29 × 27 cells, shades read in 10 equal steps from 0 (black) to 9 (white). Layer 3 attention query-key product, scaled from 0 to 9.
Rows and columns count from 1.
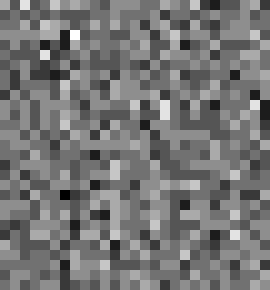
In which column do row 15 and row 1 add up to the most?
3
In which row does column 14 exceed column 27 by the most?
11
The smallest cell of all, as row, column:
20, 7
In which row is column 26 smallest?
10
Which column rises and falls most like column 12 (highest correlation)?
16
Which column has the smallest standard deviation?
13
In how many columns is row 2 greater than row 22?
6
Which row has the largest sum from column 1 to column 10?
1
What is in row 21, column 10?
6
